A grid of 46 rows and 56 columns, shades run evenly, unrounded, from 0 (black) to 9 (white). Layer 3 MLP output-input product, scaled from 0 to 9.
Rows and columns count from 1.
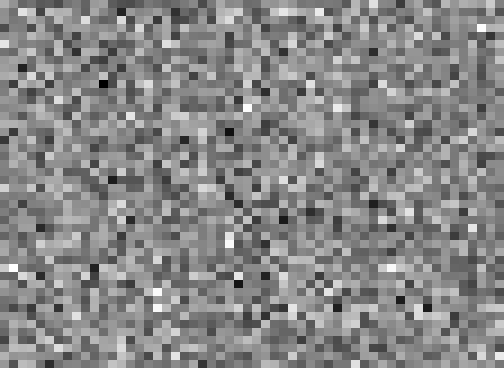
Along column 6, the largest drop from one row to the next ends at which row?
11
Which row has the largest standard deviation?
39
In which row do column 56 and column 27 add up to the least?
26
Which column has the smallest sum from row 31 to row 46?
53
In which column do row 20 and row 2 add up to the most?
36
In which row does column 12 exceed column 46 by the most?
30
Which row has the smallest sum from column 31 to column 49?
29
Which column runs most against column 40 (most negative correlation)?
23
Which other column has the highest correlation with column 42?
47
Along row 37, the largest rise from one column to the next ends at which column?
37
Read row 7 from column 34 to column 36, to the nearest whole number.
6 4 5
